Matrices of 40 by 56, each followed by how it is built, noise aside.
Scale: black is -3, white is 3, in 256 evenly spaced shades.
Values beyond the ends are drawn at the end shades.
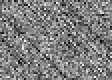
Toeplitz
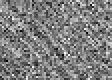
Toeplitz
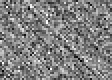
Toeplitz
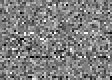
uneven rows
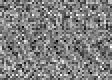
repeating columns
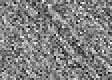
Toeplitz
